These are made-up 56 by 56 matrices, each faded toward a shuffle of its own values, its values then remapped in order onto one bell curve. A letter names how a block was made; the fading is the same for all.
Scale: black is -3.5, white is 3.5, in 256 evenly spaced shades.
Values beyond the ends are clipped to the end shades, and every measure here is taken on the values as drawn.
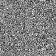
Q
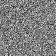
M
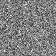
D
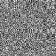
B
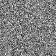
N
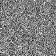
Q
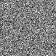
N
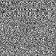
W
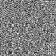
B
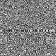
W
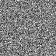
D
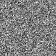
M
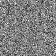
N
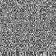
W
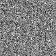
N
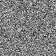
M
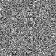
B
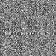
B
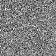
Q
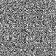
Q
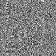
B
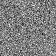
D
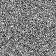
D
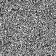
M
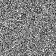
D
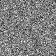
D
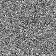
M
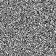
D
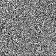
N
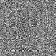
W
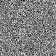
Q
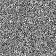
D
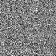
Q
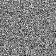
N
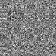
W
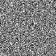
Q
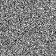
M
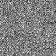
B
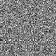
Q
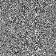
N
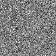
N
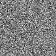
N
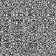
W
